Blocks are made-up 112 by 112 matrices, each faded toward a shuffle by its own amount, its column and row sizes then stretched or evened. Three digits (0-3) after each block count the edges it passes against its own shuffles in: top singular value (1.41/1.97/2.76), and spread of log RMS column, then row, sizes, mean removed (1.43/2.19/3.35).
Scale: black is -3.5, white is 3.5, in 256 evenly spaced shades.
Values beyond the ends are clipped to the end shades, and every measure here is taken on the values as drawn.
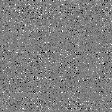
0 2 2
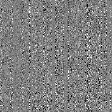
1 3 1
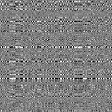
3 1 3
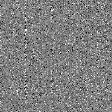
1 2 0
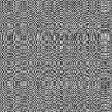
3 3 2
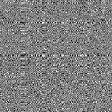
3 1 2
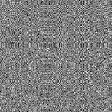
3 2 0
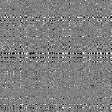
3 2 3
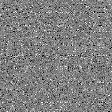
2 0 2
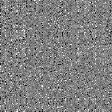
2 2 0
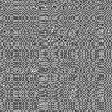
3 0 0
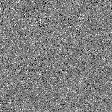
1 0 1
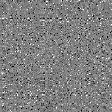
2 1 1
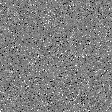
0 0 0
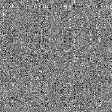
2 2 1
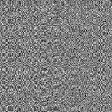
3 2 0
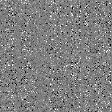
0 2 1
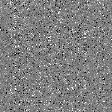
1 2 1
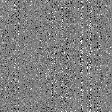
1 3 0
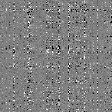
2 3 2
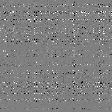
2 2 3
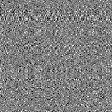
3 0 2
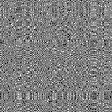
3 1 1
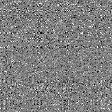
2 1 2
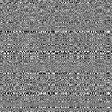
3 1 3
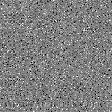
2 0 0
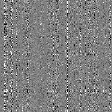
2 3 1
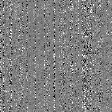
0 3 0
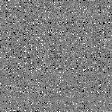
1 2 2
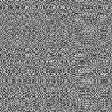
3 0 3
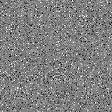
2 0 1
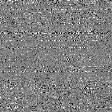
1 0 3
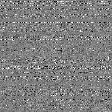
0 1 3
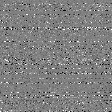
0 0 3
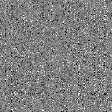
2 2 1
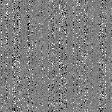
0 3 0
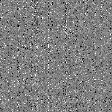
1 2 0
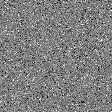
0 0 0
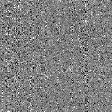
2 2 0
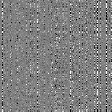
3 3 0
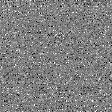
1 0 2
